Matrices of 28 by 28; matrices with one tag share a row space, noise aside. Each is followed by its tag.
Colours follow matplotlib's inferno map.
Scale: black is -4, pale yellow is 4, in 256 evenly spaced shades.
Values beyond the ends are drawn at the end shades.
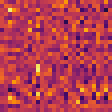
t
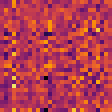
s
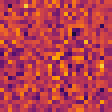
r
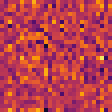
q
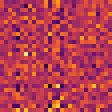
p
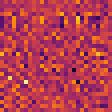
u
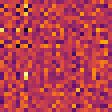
u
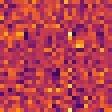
r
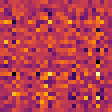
s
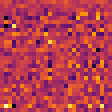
s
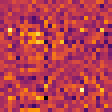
q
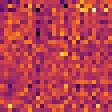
t
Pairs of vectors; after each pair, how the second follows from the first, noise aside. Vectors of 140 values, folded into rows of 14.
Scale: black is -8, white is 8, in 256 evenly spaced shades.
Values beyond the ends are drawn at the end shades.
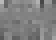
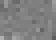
negated, partly zeroed.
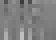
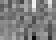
reversed, scaled up.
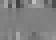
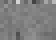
negated, partly zeroed.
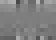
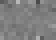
negated, partly zeroed.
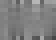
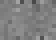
negated, partly zeroed.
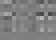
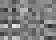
reversed, negated, scaled up.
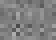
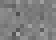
negated, partly zeroed.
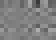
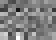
reversed, negated, scaled up.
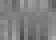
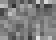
wrapped around, negated, scaled up.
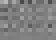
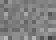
reversed, negated.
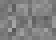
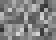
reversed, scaled up.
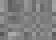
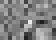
wrapped around, negated, scaled up.
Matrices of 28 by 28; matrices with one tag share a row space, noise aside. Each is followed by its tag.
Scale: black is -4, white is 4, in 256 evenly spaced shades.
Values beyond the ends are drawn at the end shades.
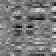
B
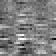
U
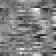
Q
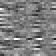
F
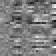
B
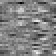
Q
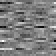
U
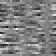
F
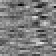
Q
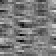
U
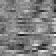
Q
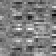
B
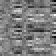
B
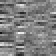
U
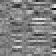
B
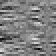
F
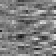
Q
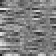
F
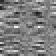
F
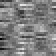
U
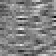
Q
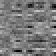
B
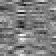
U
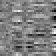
B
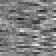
Q
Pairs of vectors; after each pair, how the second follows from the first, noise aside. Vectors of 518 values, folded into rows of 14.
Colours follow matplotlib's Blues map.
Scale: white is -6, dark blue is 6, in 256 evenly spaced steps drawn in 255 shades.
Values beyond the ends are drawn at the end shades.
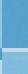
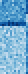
reversed, negated, scaled up.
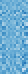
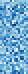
wrapped around, scaled up.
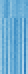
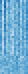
reversed, negated.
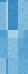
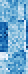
wrapped around, scaled up.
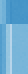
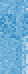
wrapped around, partly zeroed.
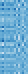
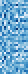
wrapped around, negated, scaled up.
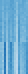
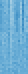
reversed, shrunk.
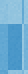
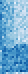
wrapped around, negated, scaled up.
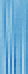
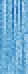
reversed.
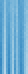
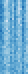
reversed, negated.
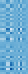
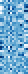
wrapped around, negated, scaled up.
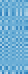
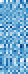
reversed, negated, scaled up.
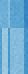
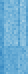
reversed, shrunk.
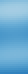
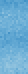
reversed, shrunk.
